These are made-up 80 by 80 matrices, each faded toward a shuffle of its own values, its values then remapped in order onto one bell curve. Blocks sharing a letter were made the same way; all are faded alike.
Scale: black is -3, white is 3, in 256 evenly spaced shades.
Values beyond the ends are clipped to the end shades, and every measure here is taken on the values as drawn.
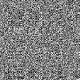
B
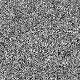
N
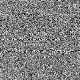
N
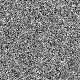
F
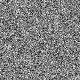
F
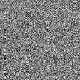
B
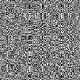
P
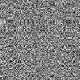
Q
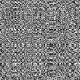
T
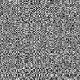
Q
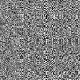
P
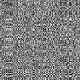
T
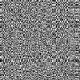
T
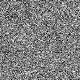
N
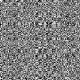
Q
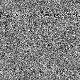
N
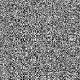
B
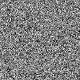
N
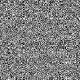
B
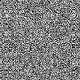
B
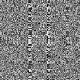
P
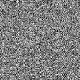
B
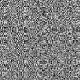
Q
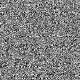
N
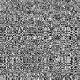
Q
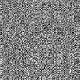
Q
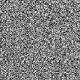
B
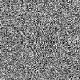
B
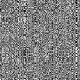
P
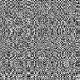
T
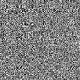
B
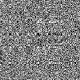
B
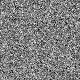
F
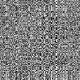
P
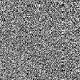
B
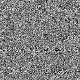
N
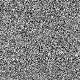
N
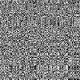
Q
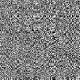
Q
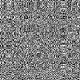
Q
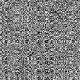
Q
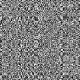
Q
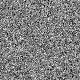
F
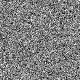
F
